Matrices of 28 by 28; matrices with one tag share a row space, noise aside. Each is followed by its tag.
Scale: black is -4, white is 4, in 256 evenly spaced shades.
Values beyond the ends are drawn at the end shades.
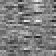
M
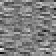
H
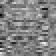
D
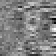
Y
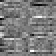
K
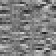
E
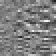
Y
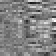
Y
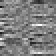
K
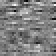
M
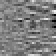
Y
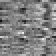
E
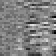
Y
